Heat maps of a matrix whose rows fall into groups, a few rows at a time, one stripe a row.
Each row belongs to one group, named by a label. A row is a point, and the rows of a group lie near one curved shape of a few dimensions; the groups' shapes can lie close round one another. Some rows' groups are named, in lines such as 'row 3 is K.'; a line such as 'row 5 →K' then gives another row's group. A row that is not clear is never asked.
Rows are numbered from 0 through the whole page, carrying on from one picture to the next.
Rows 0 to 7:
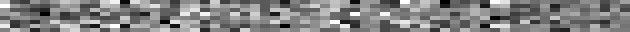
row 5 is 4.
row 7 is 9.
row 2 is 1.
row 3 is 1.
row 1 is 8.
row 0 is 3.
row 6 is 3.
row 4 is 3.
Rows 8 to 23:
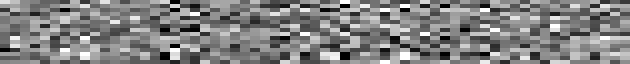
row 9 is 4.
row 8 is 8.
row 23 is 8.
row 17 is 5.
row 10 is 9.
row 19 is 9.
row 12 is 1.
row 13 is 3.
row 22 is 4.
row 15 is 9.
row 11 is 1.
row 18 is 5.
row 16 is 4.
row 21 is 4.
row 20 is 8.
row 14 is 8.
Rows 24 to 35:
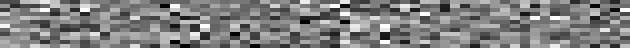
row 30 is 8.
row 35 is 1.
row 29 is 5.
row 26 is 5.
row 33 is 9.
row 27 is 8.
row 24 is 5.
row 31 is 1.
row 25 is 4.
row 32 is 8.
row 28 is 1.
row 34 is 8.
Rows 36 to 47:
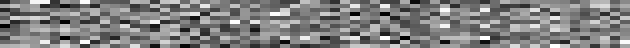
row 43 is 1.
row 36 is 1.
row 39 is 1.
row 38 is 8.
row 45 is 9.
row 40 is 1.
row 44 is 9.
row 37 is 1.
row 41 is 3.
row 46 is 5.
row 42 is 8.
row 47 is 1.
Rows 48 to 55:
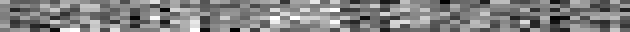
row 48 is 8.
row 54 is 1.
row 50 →4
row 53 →4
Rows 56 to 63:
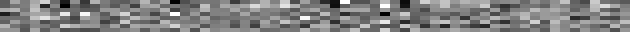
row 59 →8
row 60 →5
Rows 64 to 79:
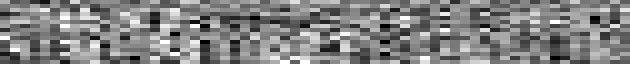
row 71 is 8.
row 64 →1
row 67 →8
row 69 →1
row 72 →8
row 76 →9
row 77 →8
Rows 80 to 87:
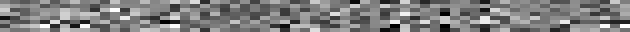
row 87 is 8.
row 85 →5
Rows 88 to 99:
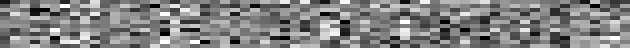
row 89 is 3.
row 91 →9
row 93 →4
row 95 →9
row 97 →5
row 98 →9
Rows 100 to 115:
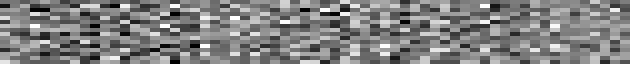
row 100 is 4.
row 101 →3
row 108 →3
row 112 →8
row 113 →1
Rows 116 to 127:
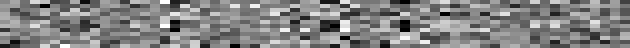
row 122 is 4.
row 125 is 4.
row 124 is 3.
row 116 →4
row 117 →1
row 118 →4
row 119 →8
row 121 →4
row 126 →4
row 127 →8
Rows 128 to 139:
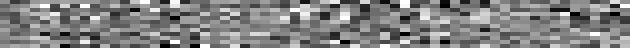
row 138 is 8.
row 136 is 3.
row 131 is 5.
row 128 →9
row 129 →5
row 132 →4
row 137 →1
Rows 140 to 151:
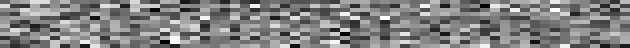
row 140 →1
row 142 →1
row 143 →5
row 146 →1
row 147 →9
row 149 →8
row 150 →4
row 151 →5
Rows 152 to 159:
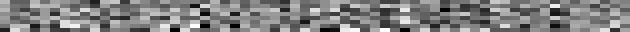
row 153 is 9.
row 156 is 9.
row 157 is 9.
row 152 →3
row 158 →9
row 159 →9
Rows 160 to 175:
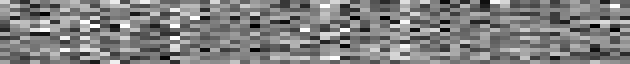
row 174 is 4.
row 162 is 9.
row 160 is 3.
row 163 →1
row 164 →1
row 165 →5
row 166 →3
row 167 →5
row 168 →1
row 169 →8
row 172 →3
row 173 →5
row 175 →3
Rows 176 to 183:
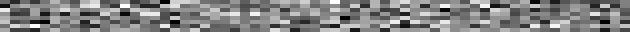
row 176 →4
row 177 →3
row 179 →3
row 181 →5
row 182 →4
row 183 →1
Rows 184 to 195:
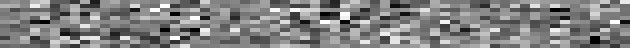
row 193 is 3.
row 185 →4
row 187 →4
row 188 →8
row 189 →5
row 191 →9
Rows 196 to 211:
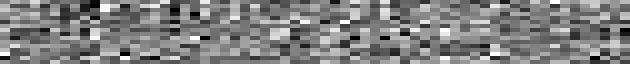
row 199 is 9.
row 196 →4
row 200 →1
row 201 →4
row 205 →1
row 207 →4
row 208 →3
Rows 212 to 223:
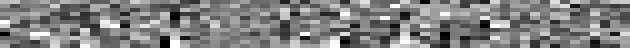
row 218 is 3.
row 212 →4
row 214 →4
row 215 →4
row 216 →8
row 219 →5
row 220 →5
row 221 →9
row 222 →4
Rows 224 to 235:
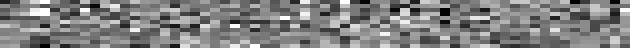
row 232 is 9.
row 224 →5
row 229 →3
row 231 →1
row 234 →5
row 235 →1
